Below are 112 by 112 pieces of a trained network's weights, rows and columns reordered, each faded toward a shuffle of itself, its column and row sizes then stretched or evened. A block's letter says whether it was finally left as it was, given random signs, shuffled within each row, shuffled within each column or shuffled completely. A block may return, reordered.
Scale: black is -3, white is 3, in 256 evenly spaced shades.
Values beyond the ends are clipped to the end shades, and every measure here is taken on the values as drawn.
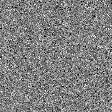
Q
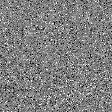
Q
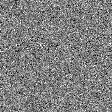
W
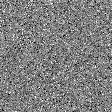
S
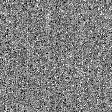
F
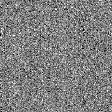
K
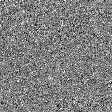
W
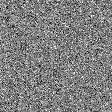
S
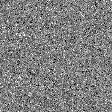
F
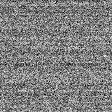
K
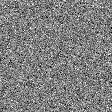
S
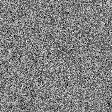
F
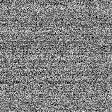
K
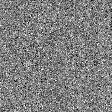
F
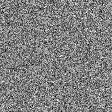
Q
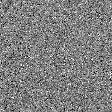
F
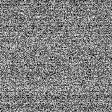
K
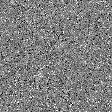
F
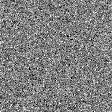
W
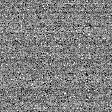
K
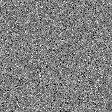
F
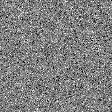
F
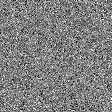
W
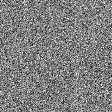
F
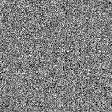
K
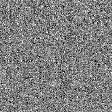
K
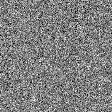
F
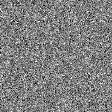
Q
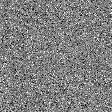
W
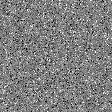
F
